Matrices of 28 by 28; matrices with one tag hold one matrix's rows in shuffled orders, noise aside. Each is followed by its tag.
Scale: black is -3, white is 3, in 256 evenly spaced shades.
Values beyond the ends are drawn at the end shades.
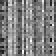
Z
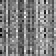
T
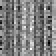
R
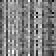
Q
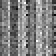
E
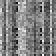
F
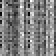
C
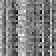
F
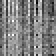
Q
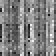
C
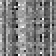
F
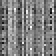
Z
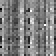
C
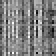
Q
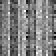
E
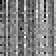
T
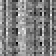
F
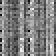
C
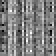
Z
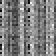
C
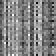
Q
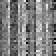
E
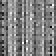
Z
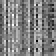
Q
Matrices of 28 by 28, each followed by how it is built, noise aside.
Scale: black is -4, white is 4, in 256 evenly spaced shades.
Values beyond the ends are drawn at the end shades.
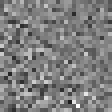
lower triangular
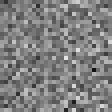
repeating rows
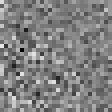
lower triangular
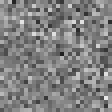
upper triangular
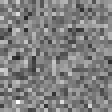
low rank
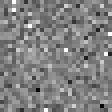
sparse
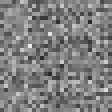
repeating rows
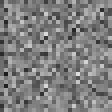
repeating rows
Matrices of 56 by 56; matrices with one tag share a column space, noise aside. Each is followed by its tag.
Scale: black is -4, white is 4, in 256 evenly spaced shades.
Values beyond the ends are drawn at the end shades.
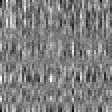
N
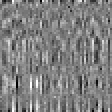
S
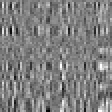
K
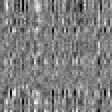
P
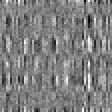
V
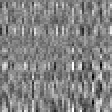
K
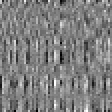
S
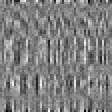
S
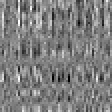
N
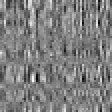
N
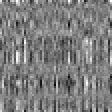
S
